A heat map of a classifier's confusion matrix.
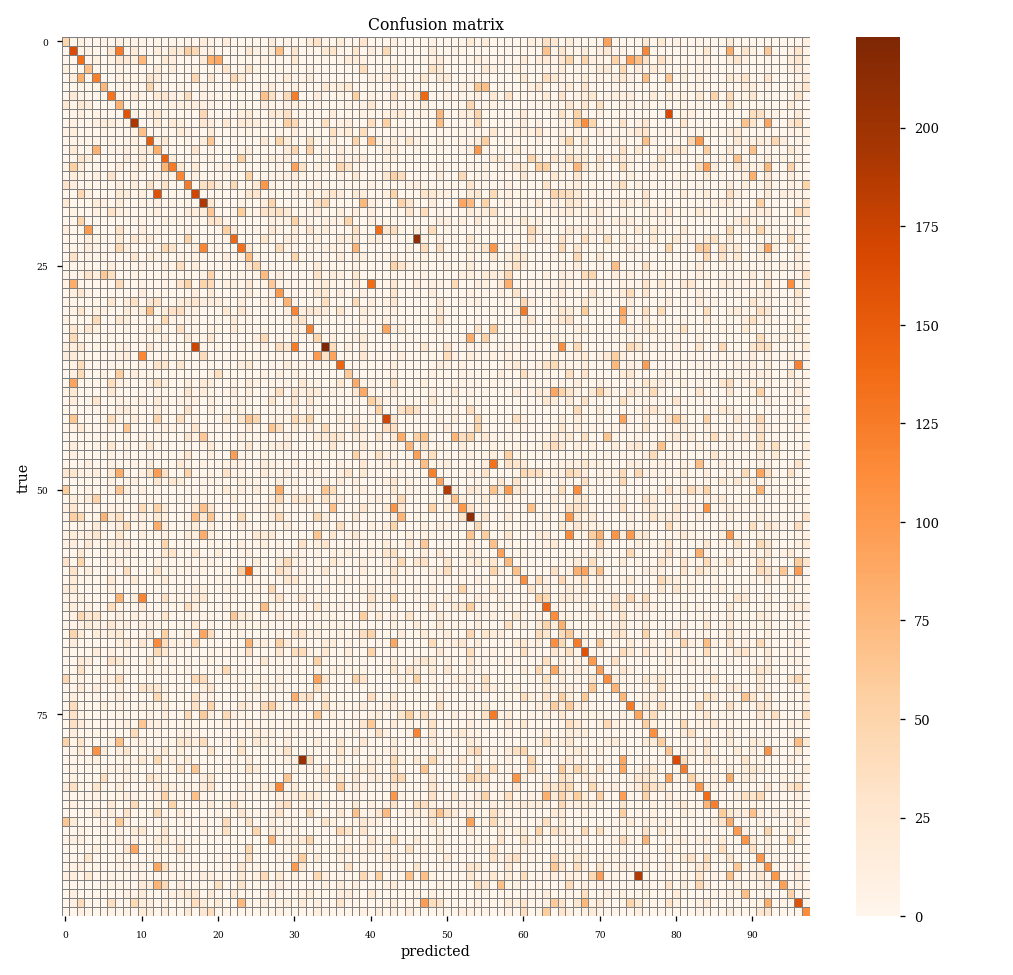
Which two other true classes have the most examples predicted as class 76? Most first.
1, 36
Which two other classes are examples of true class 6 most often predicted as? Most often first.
47, 30
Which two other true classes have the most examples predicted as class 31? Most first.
80, 91
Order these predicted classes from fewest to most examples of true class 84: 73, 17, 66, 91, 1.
1, 66, 91, 17, 73
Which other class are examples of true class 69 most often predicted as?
33
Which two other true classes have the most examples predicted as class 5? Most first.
53, 26
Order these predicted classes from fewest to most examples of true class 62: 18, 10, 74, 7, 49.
49, 18, 74, 7, 10
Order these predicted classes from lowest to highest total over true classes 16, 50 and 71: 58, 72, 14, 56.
14, 72, 56, 58
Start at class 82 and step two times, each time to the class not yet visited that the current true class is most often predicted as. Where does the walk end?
24
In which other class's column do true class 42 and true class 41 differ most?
73
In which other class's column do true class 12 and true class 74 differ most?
54
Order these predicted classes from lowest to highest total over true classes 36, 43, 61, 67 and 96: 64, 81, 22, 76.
22, 81, 76, 64
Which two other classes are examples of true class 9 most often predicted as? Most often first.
68, 92
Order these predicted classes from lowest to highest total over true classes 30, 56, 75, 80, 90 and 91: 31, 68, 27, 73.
27, 68, 73, 31
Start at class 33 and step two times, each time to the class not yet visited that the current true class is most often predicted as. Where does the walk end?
66
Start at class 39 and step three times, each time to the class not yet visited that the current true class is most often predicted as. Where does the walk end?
46
